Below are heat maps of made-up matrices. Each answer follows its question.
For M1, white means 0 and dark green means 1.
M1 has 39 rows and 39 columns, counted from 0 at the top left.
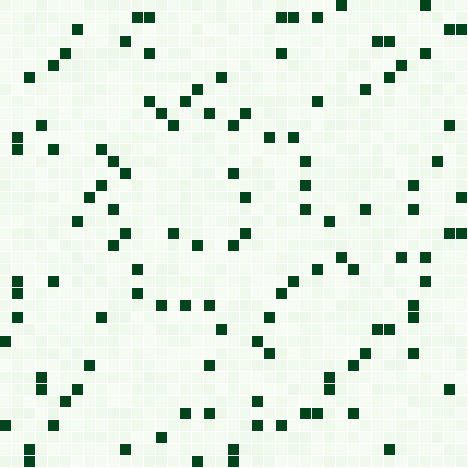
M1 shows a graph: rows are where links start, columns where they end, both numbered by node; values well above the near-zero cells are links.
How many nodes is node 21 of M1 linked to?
3
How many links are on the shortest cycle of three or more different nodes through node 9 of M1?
4
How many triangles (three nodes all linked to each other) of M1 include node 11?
1
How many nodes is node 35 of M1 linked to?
4
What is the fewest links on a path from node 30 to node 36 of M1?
4
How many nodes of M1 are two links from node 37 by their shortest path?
6
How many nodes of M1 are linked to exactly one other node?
1
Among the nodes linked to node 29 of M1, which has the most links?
node 34
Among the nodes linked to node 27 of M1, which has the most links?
node 32
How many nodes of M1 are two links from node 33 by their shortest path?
3
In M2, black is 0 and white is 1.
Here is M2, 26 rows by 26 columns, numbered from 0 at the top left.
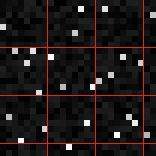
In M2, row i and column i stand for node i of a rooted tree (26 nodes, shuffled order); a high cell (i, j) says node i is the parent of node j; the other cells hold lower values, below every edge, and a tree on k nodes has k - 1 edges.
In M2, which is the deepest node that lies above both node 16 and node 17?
1
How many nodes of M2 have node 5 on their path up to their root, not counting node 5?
2
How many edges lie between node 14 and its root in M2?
2
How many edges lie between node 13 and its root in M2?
5
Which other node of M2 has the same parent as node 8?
20
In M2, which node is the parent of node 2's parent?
9
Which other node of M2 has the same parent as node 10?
15
